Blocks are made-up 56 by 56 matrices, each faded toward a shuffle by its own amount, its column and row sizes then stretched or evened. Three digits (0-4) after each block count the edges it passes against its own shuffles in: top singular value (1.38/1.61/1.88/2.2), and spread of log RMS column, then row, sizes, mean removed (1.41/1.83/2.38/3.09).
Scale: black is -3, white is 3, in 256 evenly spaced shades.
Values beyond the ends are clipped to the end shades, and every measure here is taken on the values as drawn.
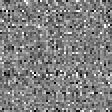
2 1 3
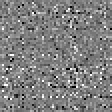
0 2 3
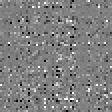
0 3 3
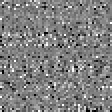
2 0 3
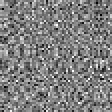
4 0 0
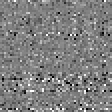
1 0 3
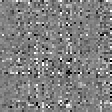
1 4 3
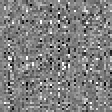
3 4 1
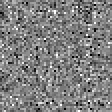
1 1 1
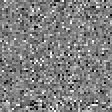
0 1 1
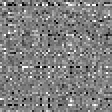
3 1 3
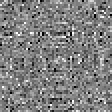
3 0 1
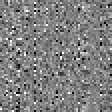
3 3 1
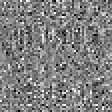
3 1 1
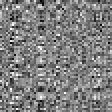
4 3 0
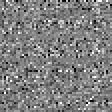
0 0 3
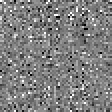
0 3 2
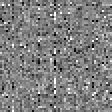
2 3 0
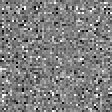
1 2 2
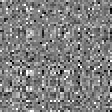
4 2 1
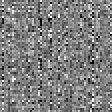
3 4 0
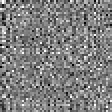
4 2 1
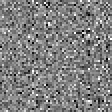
3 2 0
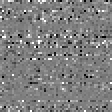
0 0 4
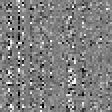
1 4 2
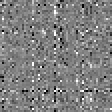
2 3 2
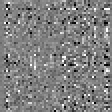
2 4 2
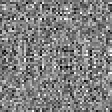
3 0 2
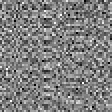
4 1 0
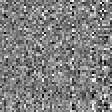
3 3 0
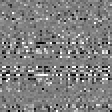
4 0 4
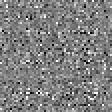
2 1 3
